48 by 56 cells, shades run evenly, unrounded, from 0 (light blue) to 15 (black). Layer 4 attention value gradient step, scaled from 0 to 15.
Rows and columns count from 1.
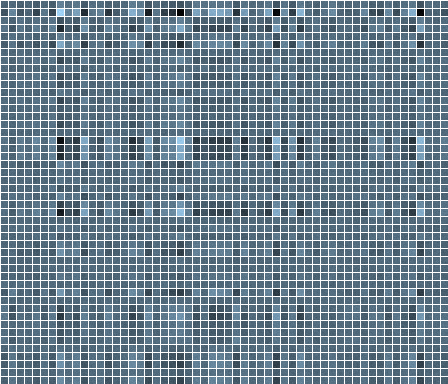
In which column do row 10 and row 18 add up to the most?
8
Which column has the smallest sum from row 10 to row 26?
23
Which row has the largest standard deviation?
2
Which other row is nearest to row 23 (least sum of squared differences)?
47
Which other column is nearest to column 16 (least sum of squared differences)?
12
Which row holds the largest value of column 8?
18
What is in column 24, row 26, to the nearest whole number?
7
